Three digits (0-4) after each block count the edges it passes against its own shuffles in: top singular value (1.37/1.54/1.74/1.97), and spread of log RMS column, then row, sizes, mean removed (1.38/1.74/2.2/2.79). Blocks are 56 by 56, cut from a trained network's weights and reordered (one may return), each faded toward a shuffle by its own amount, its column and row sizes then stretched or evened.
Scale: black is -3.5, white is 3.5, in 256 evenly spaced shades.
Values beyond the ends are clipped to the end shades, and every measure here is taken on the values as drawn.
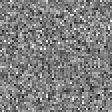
0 0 1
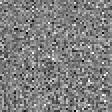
1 2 0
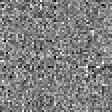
2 1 1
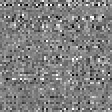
3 1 4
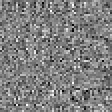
4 1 2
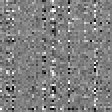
4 4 2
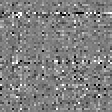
1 3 4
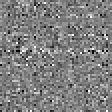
0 3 3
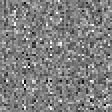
3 3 1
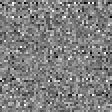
1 0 3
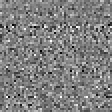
0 1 3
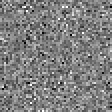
1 1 1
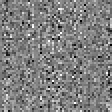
1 4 0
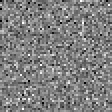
0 1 1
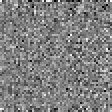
1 1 2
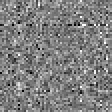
3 2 1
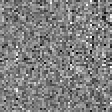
2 2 0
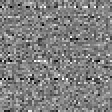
3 1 3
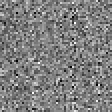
2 2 0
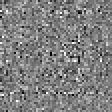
2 2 2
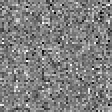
0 2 0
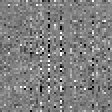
2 4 2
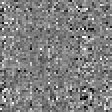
1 3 3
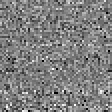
1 0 3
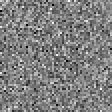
0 0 0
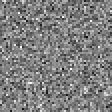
2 0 0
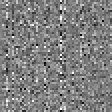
1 4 0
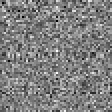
4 0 2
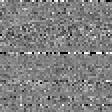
4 0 4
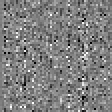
0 4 0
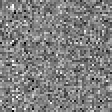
1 1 1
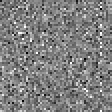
2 2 1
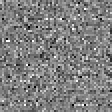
0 1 3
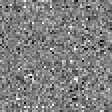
2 2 2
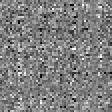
0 3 2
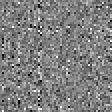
0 3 0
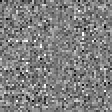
0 2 1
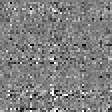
1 2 4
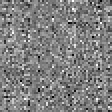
1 3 0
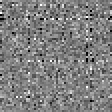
2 3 2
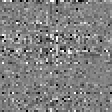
0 3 4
